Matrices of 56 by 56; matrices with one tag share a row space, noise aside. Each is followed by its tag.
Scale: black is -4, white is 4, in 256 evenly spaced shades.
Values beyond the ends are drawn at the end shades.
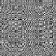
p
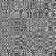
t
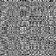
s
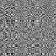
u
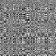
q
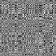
p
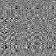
u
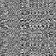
s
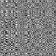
u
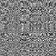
s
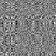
u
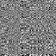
s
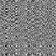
u
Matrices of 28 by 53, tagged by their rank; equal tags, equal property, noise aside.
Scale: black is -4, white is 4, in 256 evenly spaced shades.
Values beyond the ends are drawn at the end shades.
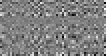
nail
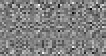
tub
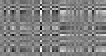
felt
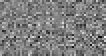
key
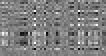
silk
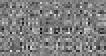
tub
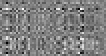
silk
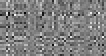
nail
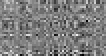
tub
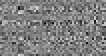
tub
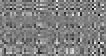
nail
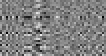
nail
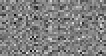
key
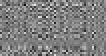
nail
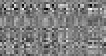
nail
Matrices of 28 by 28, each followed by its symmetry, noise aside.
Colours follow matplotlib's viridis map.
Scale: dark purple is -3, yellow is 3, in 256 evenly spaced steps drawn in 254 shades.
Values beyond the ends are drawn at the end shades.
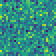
antisymmetric.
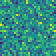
same after a half turn.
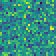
mirrored top to bottom.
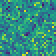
symmetric.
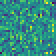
mirrored top to bottom.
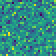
symmetric.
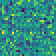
mirrored left to right.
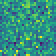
mirrored left to right.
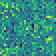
mirrored top to bottom.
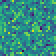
mirrored top to bottom.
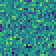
symmetric.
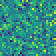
antisymmetric.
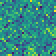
symmetric.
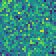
symmetric.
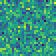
mirrored left to right.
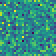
mirrored top to bottom.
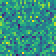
mirrored left to right.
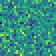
symmetric across the other diagonal.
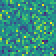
mirrored top to bottom.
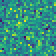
no symmetry.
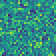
antisymmetric.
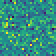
no symmetry.
